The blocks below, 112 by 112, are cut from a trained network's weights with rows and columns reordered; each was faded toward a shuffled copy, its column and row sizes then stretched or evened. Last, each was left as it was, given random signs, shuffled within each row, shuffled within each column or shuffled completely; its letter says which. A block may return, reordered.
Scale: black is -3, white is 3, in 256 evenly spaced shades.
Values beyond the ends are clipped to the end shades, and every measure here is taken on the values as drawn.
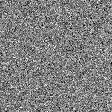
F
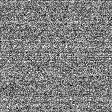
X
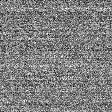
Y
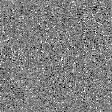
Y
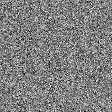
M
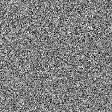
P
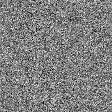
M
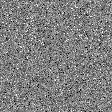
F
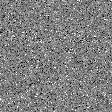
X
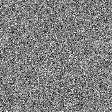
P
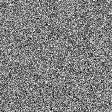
M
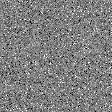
P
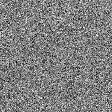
M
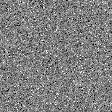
M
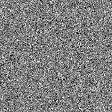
P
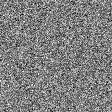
F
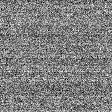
X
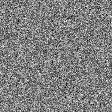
M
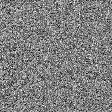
M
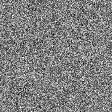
M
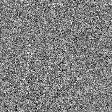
P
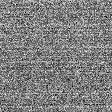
X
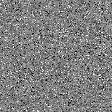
Y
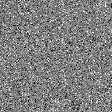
Y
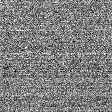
X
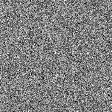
P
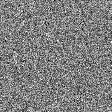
M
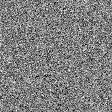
F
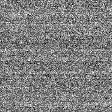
Y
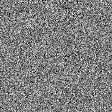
P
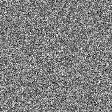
M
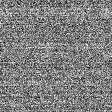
X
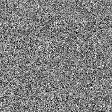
P
